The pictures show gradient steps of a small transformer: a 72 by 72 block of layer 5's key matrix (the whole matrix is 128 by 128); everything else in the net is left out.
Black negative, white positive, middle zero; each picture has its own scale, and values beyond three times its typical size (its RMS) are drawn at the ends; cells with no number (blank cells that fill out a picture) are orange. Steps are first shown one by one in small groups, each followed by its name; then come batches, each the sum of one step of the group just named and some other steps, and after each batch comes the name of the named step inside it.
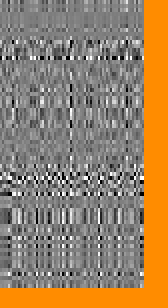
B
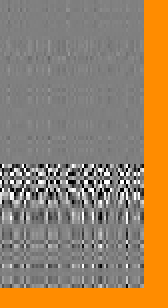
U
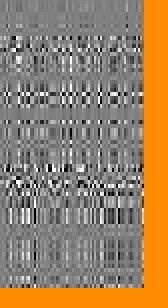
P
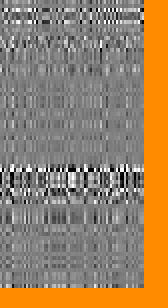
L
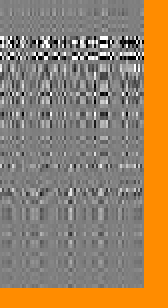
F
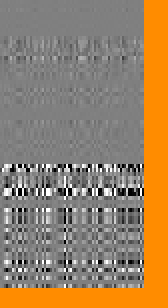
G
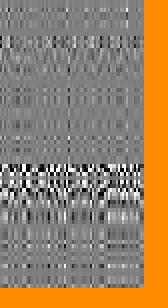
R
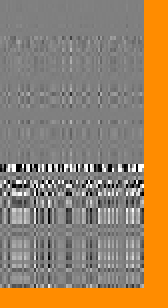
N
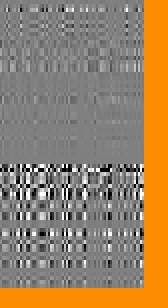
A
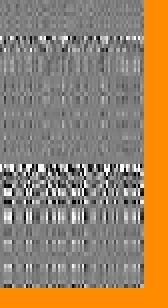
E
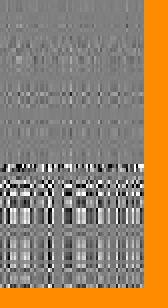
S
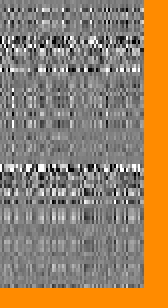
E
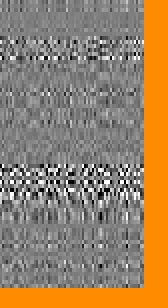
U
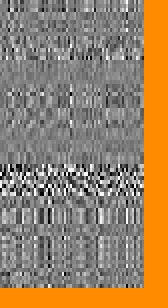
S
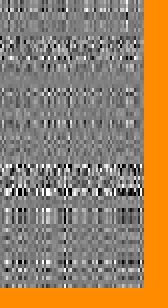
G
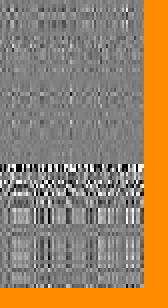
N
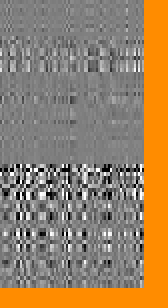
A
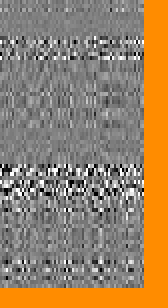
U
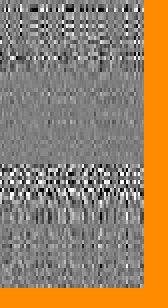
U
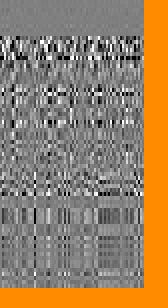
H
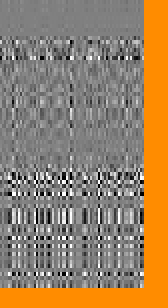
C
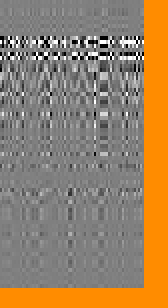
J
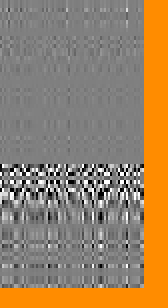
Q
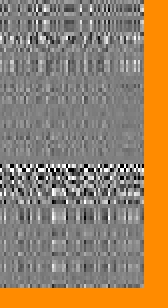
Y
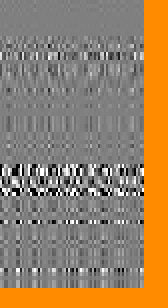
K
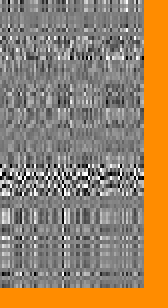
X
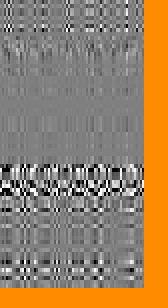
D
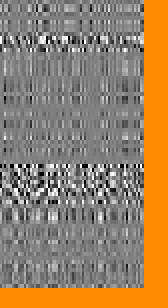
Y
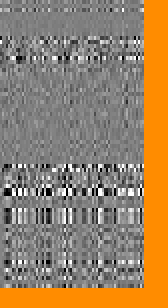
C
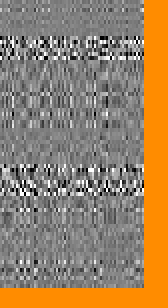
J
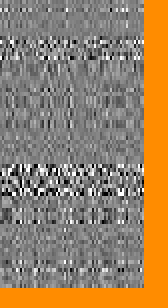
K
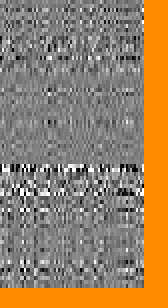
H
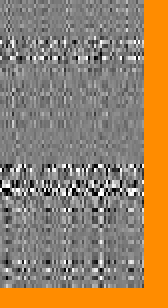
D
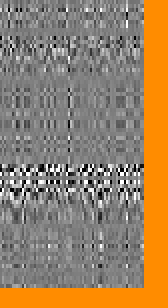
Q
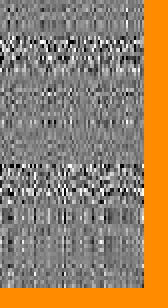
H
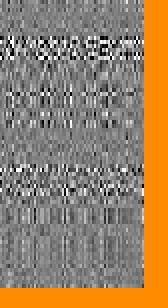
J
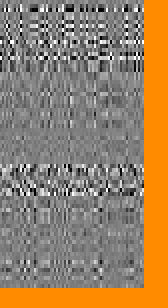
J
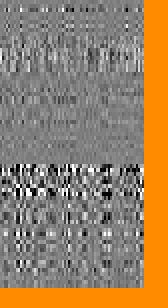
K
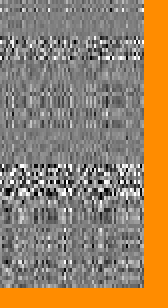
Q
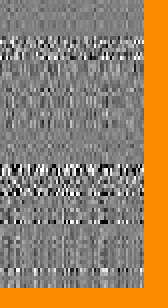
K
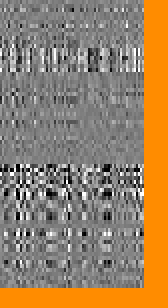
Q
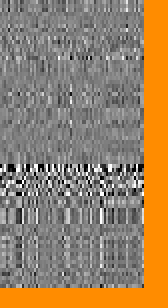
X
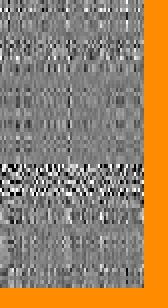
X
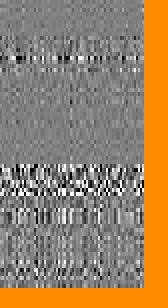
C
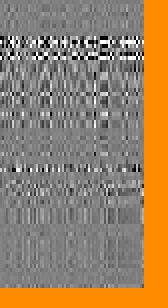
J
